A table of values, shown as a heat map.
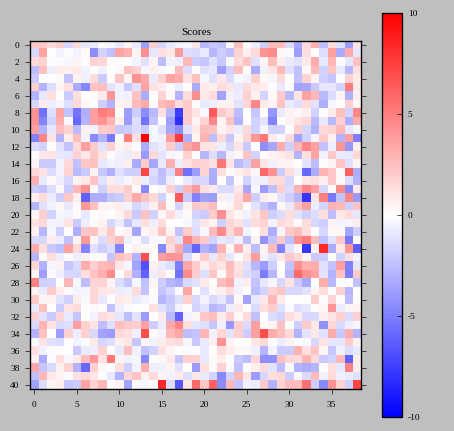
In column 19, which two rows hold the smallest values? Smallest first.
24, 18
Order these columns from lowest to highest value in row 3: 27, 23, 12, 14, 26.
26, 23, 27, 14, 12
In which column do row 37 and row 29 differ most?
28
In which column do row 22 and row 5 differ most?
37
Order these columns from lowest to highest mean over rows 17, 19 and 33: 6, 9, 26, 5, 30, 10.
30, 9, 26, 10, 5, 6
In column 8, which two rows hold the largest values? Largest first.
8, 9
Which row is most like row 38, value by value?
5
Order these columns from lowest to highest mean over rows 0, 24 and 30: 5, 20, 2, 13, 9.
20, 13, 9, 2, 5
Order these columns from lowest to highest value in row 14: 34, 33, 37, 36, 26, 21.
33, 37, 34, 21, 36, 26
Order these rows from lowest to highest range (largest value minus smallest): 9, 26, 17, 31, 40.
31, 17, 26, 9, 40
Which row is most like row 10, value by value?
32
